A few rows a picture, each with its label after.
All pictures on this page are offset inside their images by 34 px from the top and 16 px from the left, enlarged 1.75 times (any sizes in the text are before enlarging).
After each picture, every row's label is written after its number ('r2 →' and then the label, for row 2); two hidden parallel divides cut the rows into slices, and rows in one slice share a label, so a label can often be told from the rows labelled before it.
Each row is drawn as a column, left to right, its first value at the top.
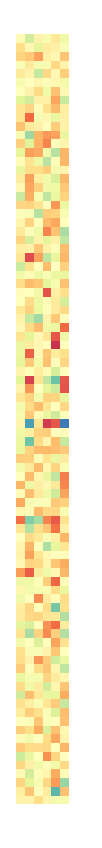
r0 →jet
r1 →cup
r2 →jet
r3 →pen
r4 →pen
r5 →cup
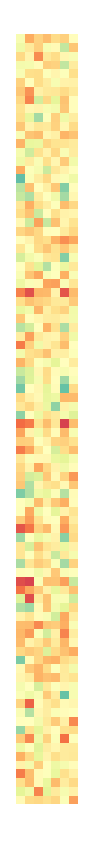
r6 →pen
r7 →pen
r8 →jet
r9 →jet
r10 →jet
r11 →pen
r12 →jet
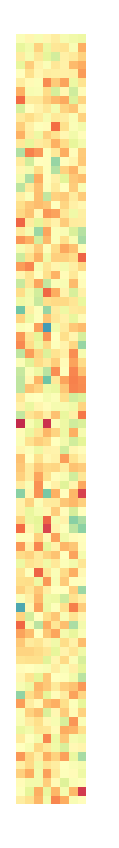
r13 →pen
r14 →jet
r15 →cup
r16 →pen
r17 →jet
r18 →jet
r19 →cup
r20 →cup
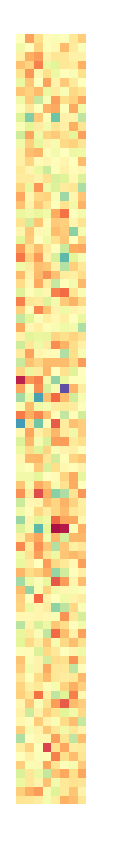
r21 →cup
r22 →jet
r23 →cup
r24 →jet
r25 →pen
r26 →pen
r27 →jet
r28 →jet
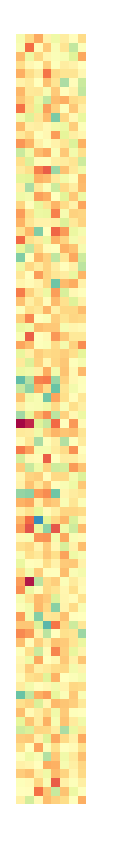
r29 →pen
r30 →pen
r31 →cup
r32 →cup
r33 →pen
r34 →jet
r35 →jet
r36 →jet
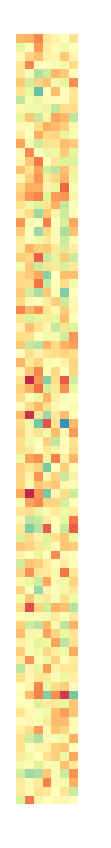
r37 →jet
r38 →cup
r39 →cup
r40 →pen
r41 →jet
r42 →cup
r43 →pen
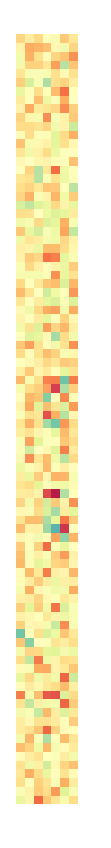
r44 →jet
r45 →jet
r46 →jet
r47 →cup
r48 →cup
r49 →pen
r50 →jet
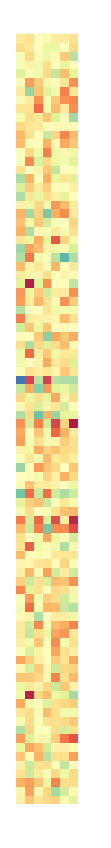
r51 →pen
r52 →cup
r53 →pen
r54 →cup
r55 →pen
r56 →pen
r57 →pen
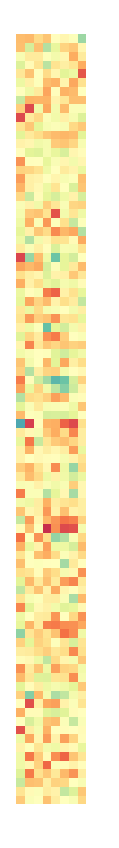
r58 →cup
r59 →pen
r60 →jet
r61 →pen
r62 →pen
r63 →pen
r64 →pen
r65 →jet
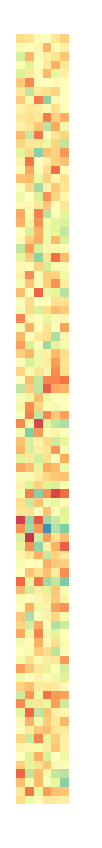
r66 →pen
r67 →cup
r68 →pen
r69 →cup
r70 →cup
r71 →cup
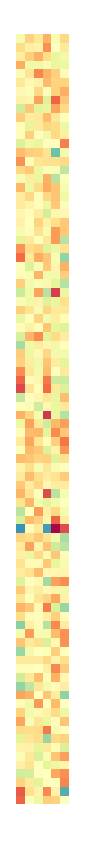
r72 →cup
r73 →jet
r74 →jet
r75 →cup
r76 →pen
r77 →pen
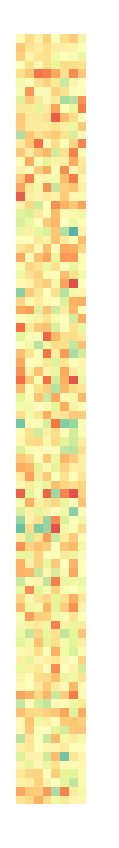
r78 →cup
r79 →jet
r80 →jet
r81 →cup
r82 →pen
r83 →cup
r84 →cup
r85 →jet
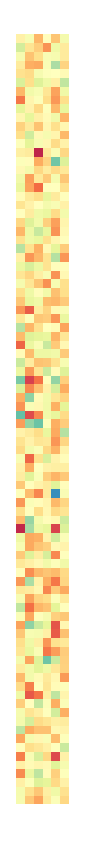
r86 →pen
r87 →cup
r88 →cup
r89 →jet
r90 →pen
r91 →jet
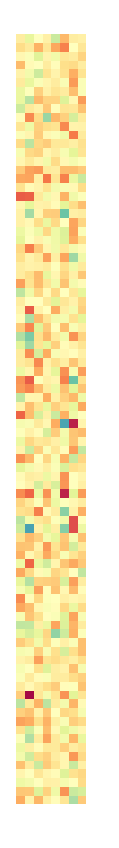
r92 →cup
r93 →cup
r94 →jet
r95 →jet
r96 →jet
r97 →cup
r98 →pen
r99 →jet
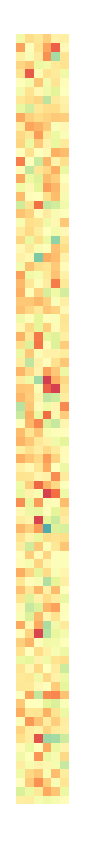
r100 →jet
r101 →jet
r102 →pen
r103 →cup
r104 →cup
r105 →jet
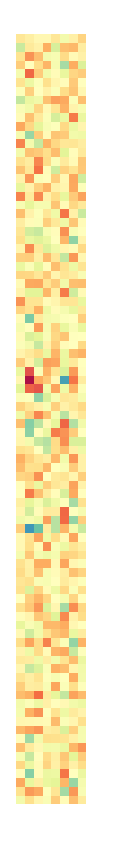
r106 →jet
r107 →cup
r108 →cup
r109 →jet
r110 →jet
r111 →pen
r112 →cup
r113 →jet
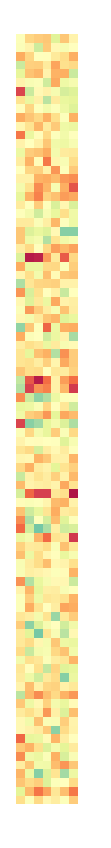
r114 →pen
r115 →cup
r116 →cup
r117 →cup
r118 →jet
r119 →cup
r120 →cup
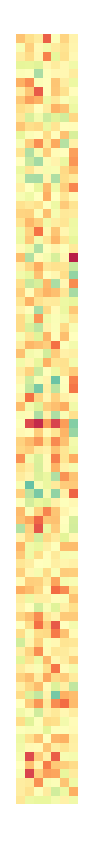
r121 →jet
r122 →pen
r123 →pen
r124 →jet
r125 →pen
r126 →jet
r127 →cup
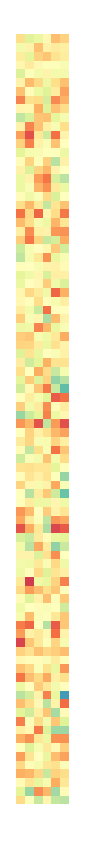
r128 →pen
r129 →pen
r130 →jet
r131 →cup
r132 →pen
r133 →pen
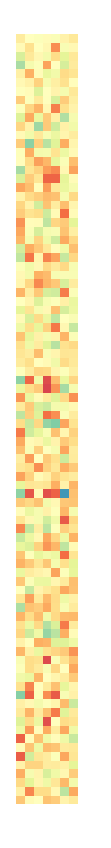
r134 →pen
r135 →cup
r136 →jet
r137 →cup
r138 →cup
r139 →pen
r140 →jet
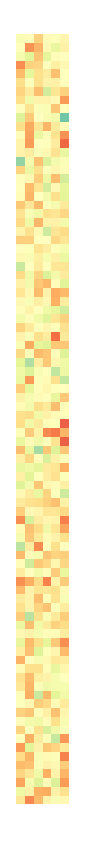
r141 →jet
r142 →jet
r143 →jet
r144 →jet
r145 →jet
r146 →pen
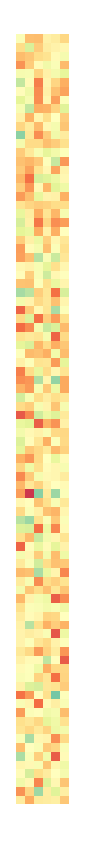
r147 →cup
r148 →cup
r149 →pen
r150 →jet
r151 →pen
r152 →jet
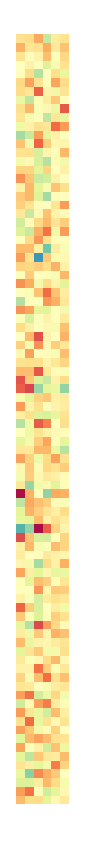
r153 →cup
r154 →cup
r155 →pen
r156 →pen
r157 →jet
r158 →jet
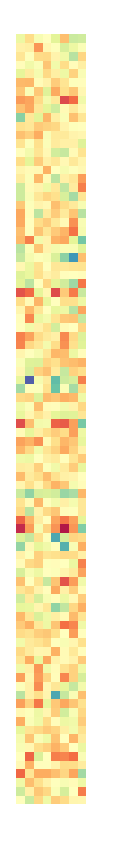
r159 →pen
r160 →pen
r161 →jet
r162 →jet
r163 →pen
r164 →pen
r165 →pen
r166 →cup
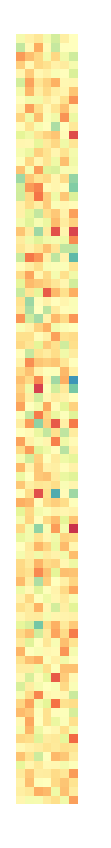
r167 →jet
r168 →jet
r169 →cup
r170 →jet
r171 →pen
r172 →jet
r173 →pen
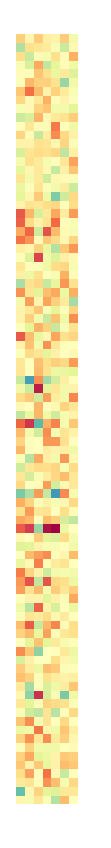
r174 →pen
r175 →pen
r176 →cup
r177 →pen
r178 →pen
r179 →jet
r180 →jet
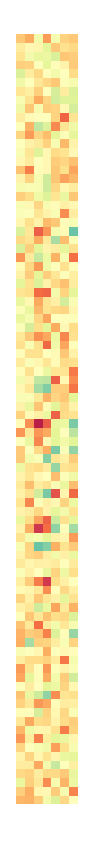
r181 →jet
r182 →jet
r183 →pen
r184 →pen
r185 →cup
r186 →jet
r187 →cup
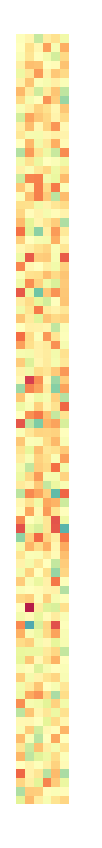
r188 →pen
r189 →cup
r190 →cup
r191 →jet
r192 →pen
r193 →cup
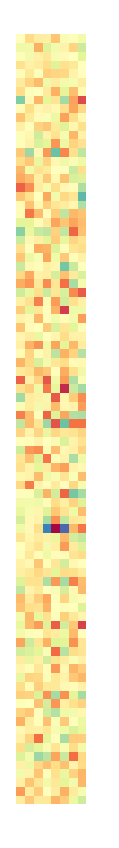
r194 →cup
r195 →jet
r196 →jet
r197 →cup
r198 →pen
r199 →cup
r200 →pen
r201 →pen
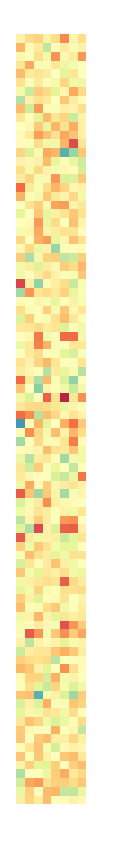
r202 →cup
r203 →jet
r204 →pen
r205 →jet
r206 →jet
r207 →pen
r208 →pen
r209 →jet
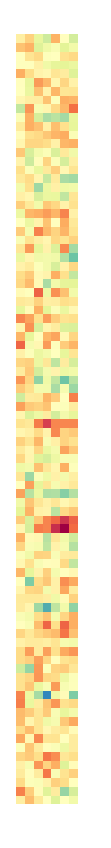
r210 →jet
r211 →jet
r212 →pen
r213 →pen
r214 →pen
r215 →pen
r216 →pen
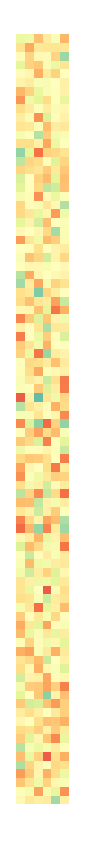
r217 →pen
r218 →jet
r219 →cup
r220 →pen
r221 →jet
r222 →cup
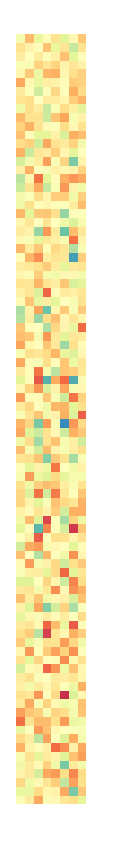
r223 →jet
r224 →jet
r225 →cup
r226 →pen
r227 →jet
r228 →cup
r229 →pen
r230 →jet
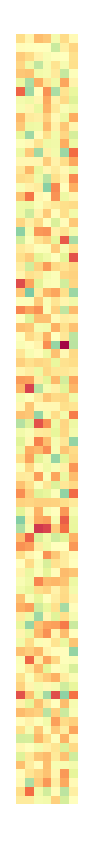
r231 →cup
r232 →cup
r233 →pen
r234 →pen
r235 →jet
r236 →pen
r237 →cup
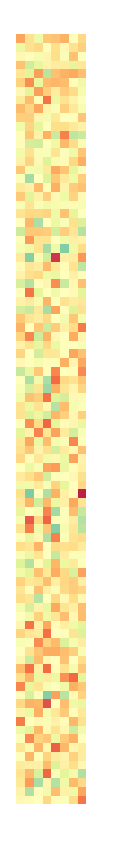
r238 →jet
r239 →pen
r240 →jet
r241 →pen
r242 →cup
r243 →jet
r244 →jet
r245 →cup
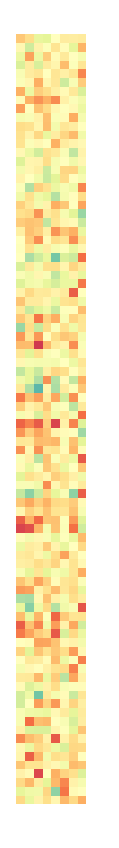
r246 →pen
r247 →pen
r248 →pen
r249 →jet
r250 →pen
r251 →jet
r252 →pen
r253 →cup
